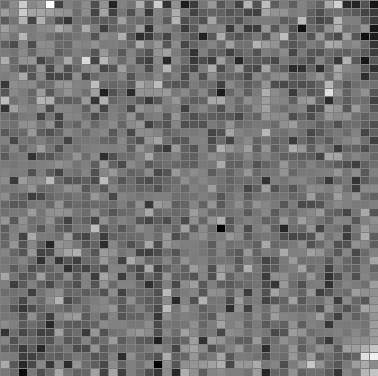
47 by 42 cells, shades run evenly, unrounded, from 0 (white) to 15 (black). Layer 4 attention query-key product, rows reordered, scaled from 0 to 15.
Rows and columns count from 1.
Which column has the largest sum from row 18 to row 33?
18
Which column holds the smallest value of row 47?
42
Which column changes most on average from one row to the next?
12
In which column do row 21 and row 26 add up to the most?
17
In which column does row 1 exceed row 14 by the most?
40
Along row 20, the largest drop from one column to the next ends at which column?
37
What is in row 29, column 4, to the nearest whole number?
8
